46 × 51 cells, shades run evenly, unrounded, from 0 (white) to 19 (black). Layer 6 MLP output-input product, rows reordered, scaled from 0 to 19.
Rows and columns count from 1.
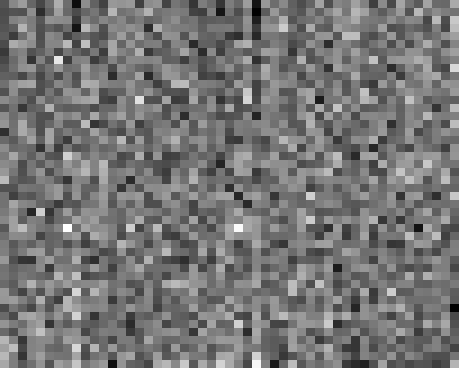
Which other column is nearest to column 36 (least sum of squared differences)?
20
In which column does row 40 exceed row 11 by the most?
11
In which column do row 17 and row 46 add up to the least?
29
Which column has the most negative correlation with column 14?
27
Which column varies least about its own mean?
24
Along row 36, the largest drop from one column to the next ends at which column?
36
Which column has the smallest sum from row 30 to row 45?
9
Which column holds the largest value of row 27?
4
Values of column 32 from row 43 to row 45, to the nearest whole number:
12 14 15
